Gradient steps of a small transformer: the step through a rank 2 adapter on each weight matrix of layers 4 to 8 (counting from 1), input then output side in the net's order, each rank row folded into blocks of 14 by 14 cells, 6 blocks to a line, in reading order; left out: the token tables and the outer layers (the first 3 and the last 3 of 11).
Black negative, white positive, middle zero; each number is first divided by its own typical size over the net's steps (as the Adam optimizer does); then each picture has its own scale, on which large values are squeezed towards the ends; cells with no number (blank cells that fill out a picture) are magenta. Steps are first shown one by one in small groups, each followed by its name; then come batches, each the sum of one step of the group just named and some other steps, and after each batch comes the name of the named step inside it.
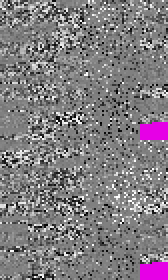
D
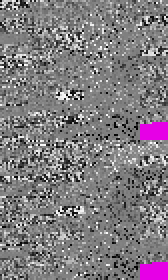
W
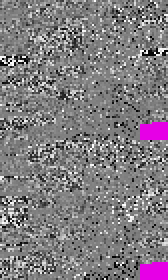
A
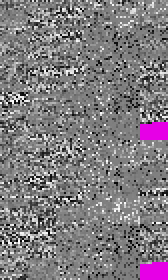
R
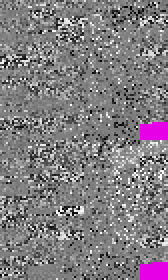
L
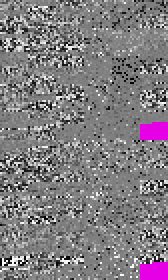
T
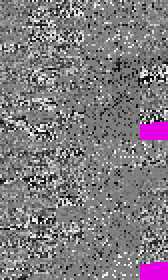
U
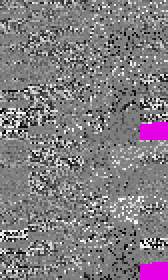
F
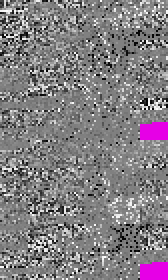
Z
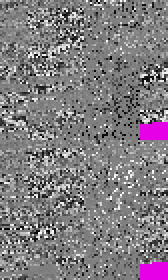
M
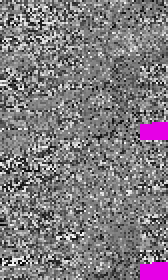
T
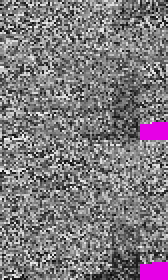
W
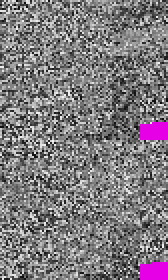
W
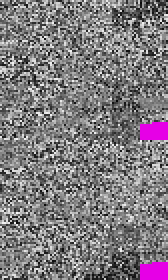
A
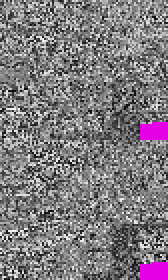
F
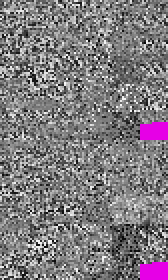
Z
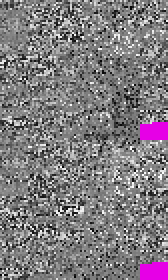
L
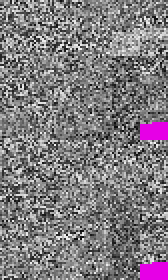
W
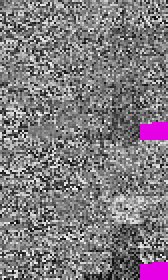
F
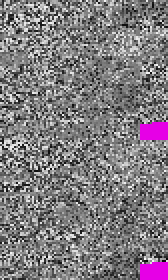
M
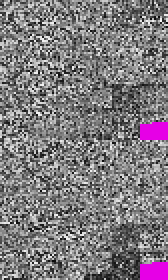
A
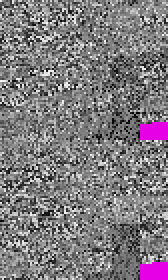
R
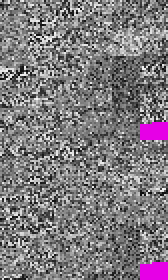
R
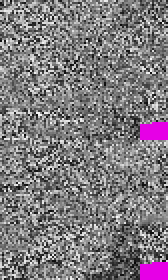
Z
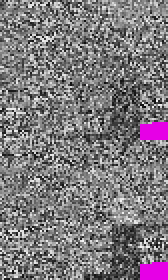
F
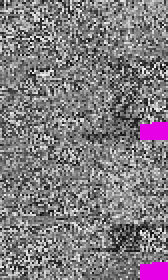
Z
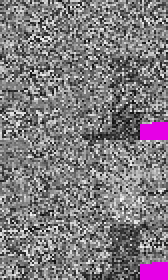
F
